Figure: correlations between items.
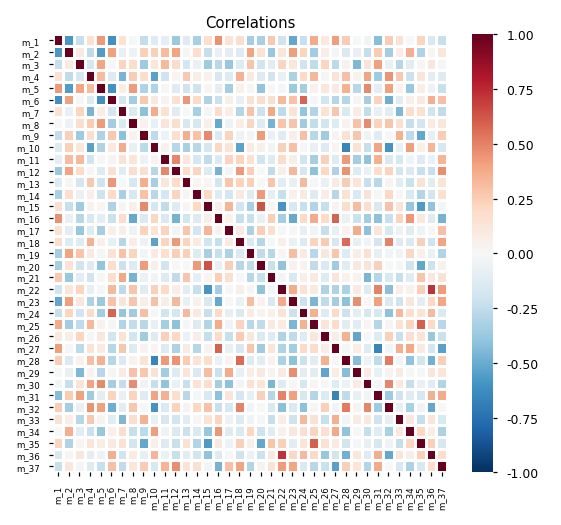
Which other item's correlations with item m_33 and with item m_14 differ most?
m_27
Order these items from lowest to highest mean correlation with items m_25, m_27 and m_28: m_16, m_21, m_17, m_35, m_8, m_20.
m_20, m_8, m_17, m_21, m_35, m_16
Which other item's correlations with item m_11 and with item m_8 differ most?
m_30
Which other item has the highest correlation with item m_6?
m_24
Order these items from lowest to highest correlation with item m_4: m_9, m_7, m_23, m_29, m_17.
m_7, m_23, m_17, m_29, m_9
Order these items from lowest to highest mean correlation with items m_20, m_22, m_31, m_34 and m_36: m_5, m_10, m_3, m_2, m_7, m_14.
m_5, m_7, m_14, m_3, m_2, m_10
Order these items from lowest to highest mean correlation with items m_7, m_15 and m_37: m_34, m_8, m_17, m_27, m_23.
m_34, m_27, m_8, m_23, m_17
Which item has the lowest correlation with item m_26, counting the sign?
m_29
